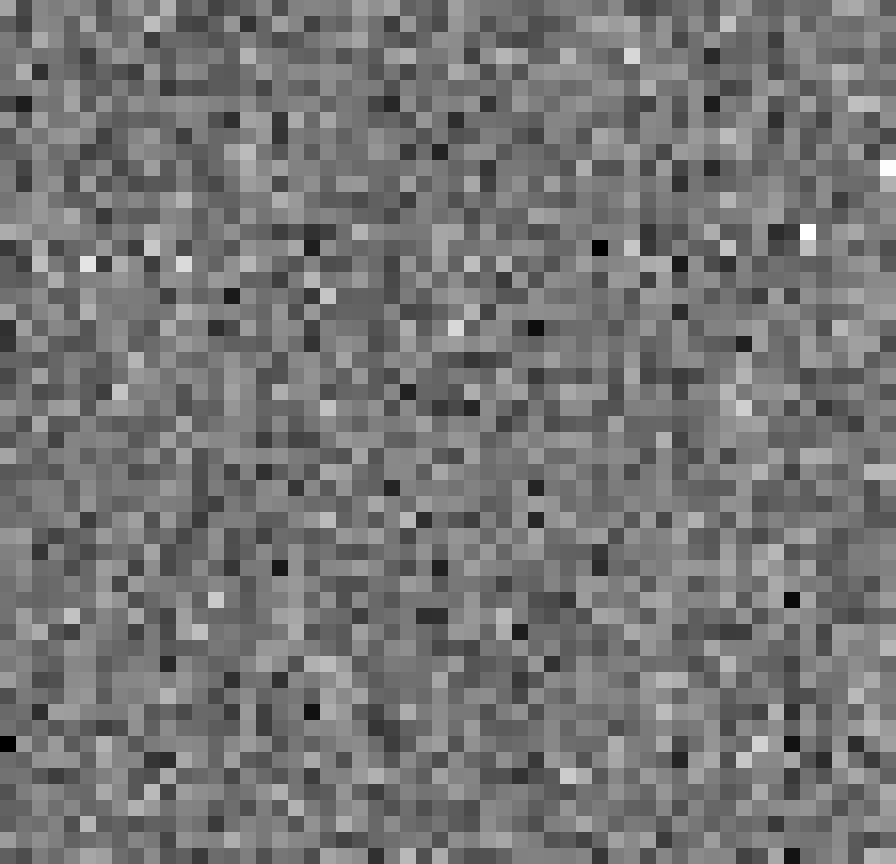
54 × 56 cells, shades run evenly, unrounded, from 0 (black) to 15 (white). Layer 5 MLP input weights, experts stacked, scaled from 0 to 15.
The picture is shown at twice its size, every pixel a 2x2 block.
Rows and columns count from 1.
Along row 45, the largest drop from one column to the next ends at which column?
50
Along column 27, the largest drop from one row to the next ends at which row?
33
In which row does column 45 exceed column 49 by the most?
15
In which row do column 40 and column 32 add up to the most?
4
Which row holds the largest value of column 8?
25
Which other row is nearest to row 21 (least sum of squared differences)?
22
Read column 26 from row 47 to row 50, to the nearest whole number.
5 8 7 8
